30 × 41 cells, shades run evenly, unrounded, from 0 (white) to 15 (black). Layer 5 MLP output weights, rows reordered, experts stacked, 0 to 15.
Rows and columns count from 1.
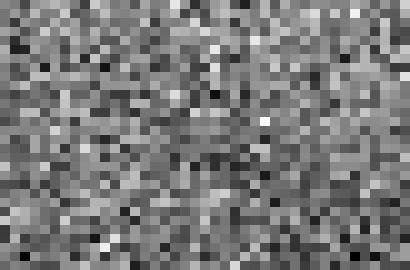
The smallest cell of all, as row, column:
14, 27
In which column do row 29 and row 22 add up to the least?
23
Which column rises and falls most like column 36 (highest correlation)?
31
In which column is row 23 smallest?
17
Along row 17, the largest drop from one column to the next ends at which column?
26
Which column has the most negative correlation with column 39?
2
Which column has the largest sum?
25
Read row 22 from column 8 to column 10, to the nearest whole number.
6 4 7
